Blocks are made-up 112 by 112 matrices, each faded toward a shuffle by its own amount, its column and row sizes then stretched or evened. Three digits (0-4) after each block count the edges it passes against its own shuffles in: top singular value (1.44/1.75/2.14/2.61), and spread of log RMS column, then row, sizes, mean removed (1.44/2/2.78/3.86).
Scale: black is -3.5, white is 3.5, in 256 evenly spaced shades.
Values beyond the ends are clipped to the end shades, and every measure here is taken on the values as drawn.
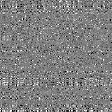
4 1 3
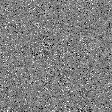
1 1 1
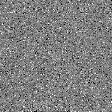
2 0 2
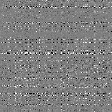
4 2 4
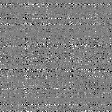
1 2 4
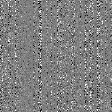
2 4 0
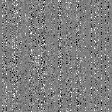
0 4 0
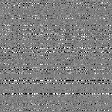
4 1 4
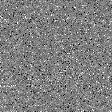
2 0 1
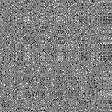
4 0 0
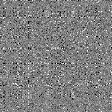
3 2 2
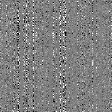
3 4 1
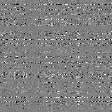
2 2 4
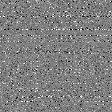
2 0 3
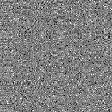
3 0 0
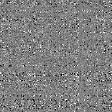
0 3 3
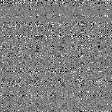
0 3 4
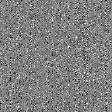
0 3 0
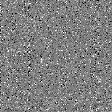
2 2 0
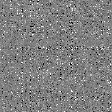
0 3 2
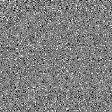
2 1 2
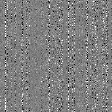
2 4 0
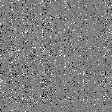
0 3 2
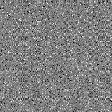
4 0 1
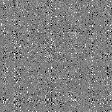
2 3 2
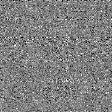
0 1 3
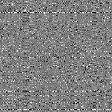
4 0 3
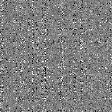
2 3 2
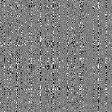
4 4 2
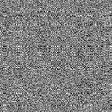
4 1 3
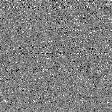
1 0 2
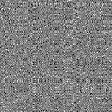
4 1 0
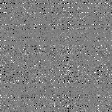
1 2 3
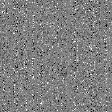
0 3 0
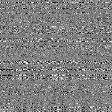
3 0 4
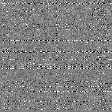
3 1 4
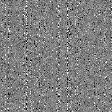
3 3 0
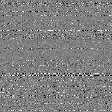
3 0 4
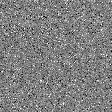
1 0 0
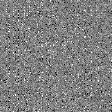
0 3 1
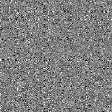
3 2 2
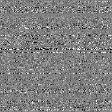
0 2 4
